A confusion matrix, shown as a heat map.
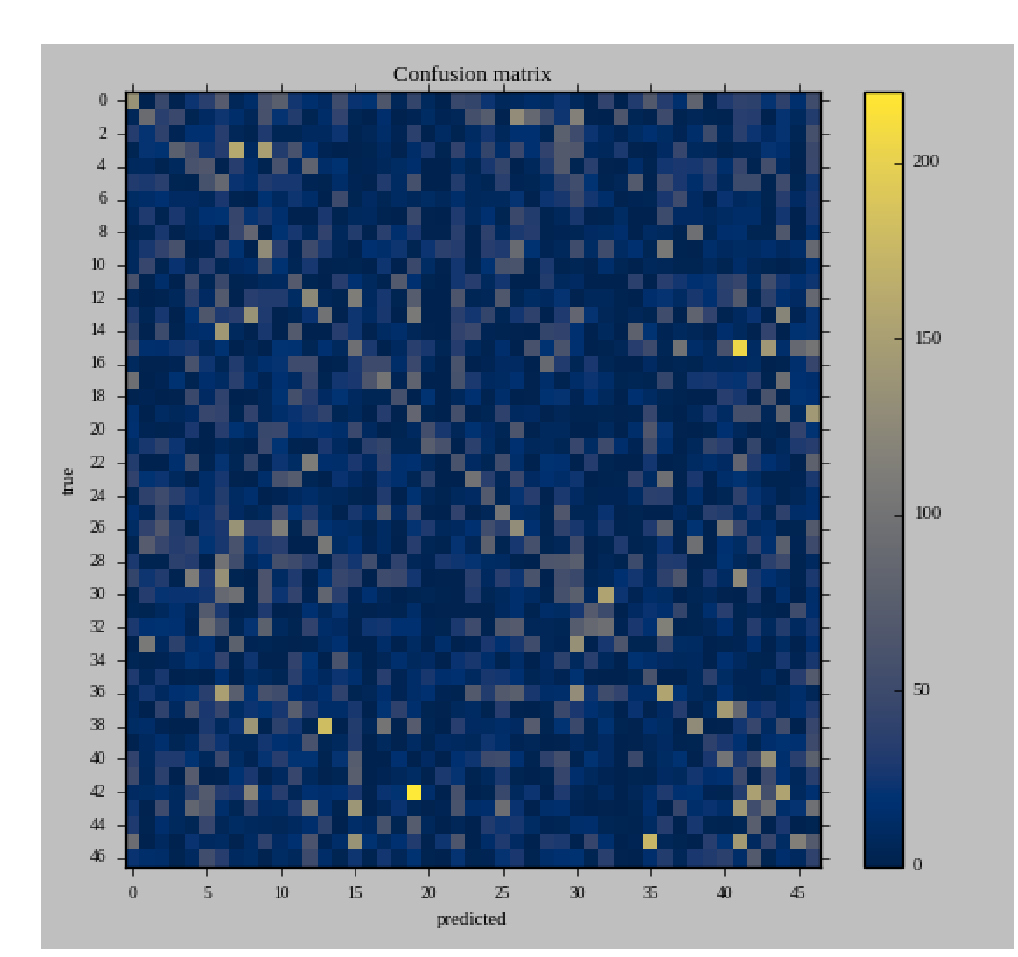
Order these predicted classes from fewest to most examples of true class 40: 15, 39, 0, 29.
39, 0, 29, 15
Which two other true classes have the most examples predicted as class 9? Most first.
3, 32
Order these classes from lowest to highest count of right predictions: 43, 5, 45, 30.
5, 30, 43, 45
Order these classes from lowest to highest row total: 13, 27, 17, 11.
11, 17, 27, 13
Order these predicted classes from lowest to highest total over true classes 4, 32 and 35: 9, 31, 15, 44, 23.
15, 44, 23, 9, 31
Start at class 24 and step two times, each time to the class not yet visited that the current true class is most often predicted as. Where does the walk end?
29
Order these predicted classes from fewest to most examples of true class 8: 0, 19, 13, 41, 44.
0, 41, 19, 13, 44
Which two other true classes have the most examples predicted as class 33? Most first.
1, 36
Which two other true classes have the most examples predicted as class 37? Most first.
15, 29
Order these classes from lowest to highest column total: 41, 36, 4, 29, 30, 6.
4, 29, 36, 30, 41, 6
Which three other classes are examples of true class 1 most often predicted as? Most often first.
26, 30, 27
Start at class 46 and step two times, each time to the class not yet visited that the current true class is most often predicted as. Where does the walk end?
19
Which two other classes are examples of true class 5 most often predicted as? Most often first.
6, 34
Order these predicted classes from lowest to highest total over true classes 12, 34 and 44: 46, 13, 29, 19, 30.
30, 13, 29, 46, 19
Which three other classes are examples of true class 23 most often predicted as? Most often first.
36, 11, 10
